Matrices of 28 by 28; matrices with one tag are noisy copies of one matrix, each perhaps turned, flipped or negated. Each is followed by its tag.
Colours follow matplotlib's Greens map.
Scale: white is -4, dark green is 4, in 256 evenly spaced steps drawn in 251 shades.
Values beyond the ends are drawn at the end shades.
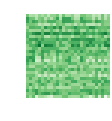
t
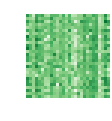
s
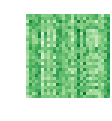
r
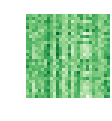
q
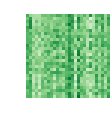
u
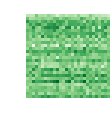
r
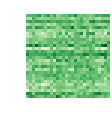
u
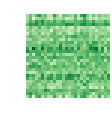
s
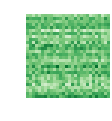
r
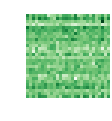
s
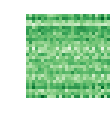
s
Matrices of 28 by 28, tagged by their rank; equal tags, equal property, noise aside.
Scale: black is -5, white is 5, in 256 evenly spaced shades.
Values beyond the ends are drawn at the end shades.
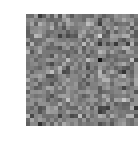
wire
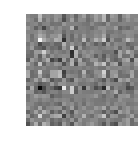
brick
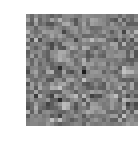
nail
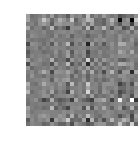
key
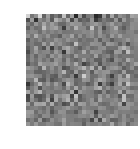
wire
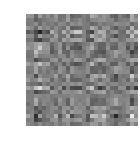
key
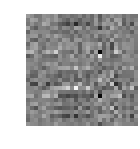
brick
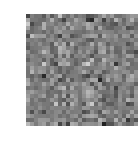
wire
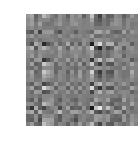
key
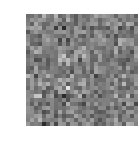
wire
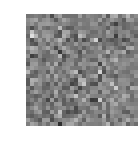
wire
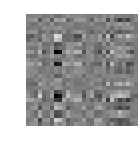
key
